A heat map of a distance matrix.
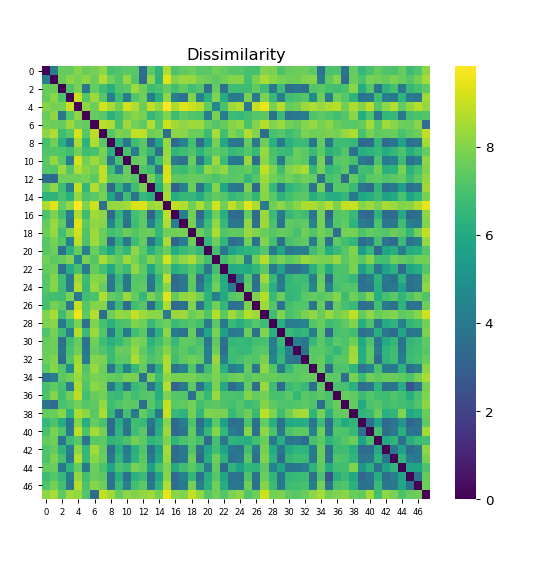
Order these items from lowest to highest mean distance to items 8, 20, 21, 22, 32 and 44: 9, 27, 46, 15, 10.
46, 10, 9, 27, 15
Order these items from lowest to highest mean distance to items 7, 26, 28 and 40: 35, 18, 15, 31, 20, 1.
35, 20, 31, 15, 18, 1
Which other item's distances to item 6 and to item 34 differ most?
47
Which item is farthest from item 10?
4
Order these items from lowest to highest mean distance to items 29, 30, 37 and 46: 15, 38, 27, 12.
12, 38, 27, 15
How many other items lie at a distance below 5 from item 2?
9
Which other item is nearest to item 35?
45
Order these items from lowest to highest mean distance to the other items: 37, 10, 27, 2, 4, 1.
10, 2, 37, 1, 27, 4
